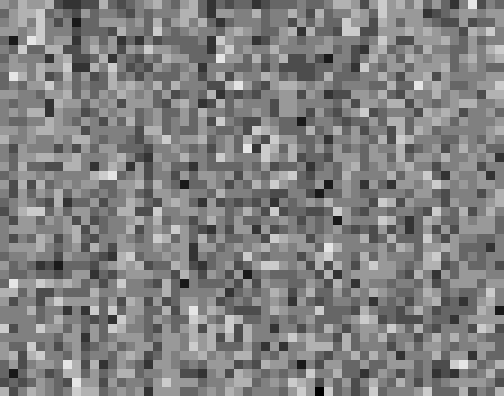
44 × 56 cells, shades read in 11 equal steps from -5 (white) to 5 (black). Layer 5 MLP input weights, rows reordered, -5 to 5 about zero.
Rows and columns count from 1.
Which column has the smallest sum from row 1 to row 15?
5
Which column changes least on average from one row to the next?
3
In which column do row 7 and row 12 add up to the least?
25
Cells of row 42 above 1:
11
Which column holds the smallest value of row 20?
13
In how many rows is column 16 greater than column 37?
18
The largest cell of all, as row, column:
44, 36
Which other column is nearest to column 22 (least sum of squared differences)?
54
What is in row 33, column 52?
1
